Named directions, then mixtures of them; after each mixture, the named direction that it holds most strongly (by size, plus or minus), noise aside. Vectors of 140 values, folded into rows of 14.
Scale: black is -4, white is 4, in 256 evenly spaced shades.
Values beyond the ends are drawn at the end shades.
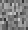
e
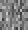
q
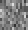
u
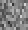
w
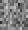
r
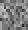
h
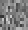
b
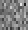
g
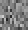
b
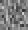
b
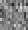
u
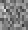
h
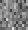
r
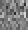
g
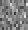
u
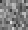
u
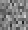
g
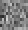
b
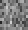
r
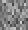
w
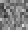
h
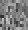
b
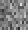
g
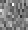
w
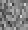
w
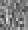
b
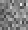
g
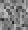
h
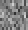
u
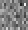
g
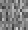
q
